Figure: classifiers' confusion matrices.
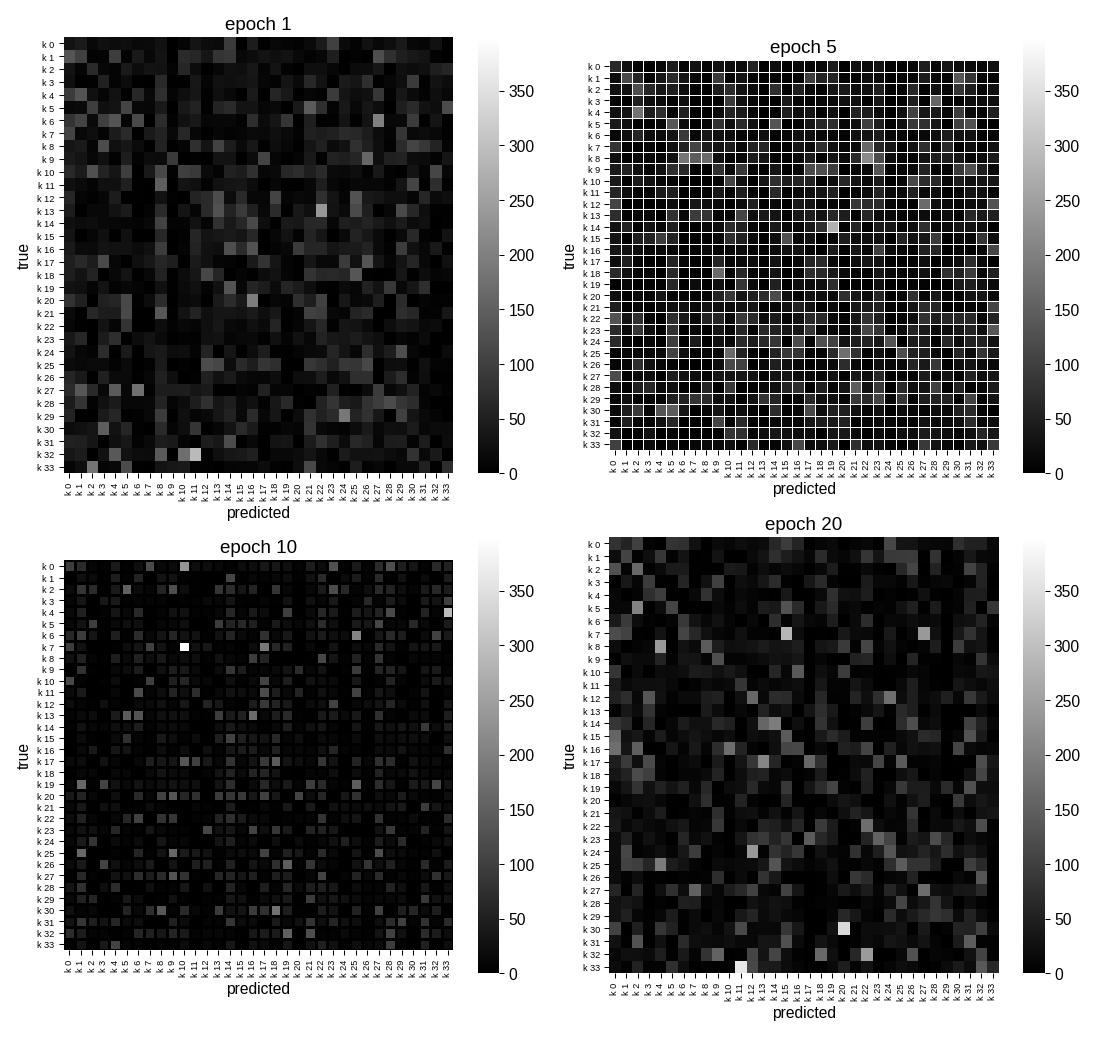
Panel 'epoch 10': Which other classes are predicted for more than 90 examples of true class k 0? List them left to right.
k 7, k 10, k 23, k 28
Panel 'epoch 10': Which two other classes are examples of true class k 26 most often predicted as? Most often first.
k 19, k 3
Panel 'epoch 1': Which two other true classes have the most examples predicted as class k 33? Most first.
k 5, k 2
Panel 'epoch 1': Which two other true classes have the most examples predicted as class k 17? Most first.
k 9, k 25
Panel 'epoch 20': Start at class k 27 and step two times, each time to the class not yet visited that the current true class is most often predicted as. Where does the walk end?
k 15
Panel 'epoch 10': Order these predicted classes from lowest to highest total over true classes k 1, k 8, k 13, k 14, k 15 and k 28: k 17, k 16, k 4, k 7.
k 7, k 17, k 4, k 16
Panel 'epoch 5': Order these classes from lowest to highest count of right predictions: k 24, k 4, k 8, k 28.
k 4, k 28, k 24, k 8
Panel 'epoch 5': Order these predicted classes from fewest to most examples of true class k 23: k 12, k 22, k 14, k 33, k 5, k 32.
k 12, k 32, k 14, k 5, k 22, k 33
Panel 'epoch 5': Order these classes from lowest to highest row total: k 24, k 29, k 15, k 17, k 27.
k 17, k 27, k 15, k 29, k 24
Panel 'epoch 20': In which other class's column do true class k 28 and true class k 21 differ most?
k 25
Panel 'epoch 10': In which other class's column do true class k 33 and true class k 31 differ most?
k 29
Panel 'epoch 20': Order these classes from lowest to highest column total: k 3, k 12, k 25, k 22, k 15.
k 3, k 25, k 12, k 22, k 15
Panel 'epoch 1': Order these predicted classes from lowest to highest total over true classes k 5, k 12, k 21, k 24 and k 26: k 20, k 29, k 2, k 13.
k 20, k 2, k 13, k 29
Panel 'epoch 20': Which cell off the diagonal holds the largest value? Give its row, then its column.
k 33, k 11
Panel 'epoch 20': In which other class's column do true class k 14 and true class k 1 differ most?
k 13
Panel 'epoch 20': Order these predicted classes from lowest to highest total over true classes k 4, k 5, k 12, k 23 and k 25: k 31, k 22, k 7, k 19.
k 7, k 22, k 19, k 31
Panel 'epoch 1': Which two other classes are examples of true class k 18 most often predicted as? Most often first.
k 25, k 12
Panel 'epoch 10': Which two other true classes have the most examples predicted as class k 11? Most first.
k 17, k 20
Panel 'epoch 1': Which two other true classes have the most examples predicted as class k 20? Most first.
k 16, k 10
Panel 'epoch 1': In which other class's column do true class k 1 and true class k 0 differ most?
k 27
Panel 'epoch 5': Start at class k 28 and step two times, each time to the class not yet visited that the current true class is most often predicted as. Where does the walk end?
k 33
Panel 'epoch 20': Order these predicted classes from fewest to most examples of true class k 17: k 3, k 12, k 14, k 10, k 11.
k 10, k 11, k 14, k 12, k 3
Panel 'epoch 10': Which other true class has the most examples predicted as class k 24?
k 2
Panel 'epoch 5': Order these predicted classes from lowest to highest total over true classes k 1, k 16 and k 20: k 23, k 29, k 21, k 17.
k 29, k 21, k 17, k 23
